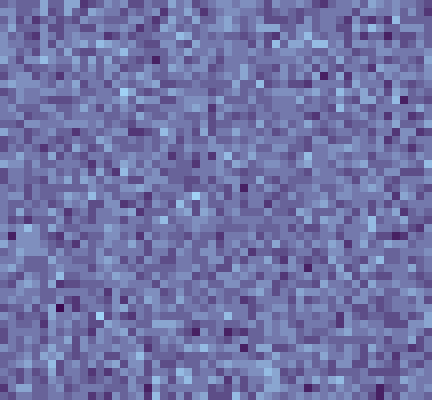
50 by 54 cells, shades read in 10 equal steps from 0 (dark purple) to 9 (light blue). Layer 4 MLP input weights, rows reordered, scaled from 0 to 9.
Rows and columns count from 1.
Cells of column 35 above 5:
13
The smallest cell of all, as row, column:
39, 8
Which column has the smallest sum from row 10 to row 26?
27
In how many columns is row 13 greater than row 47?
24
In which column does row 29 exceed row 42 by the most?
25
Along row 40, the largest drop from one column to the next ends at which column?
14
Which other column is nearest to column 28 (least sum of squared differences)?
2
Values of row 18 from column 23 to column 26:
3 5 4 4
